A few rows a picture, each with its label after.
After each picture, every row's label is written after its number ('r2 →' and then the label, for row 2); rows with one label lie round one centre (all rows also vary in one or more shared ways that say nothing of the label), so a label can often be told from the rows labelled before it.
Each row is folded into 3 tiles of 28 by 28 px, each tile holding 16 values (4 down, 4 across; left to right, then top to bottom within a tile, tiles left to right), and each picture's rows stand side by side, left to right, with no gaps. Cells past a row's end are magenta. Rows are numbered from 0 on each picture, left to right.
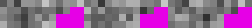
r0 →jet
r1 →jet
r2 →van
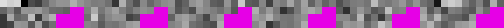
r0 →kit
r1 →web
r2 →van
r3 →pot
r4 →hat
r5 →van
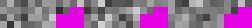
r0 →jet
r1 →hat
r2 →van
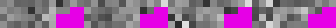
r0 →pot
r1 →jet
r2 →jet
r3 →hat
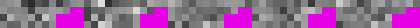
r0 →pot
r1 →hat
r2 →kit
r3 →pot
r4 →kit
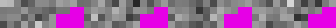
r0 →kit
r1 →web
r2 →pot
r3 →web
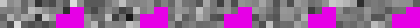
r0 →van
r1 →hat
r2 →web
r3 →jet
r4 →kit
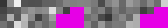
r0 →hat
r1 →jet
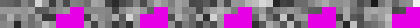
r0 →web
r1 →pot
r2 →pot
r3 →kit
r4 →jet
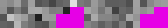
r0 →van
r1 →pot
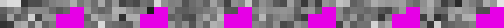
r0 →kit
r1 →van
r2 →jet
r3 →web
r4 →kit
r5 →jet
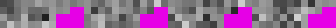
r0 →hat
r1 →van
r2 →van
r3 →pot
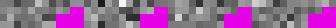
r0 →web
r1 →web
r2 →web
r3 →kit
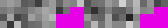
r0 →jet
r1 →hat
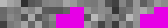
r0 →kit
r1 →pot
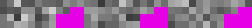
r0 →hat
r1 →web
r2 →kit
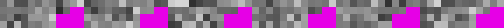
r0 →jet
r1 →hat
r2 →kit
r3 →jet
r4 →web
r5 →hat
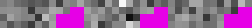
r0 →pot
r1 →web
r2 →van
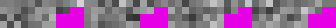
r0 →jet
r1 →web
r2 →jet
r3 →hat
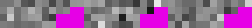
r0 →web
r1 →van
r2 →jet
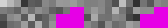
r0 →kit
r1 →web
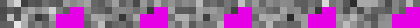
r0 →hat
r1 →van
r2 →van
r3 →van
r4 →van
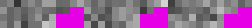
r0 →jet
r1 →jet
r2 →hat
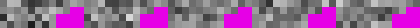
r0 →pot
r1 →pot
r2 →hat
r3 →van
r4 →kit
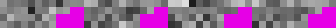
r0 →pot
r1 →kit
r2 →kit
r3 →kit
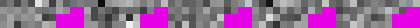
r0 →web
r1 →jet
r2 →jet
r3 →van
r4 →hat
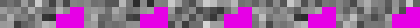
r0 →web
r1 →web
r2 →kit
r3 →web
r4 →van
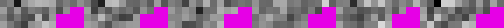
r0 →jet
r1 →van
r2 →pot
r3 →van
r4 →jet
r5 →van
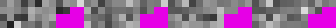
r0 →jet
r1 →jet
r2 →hat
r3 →hat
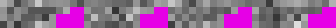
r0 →kit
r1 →pot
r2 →kit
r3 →jet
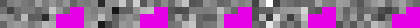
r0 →hat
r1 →pot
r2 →hat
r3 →hat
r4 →kit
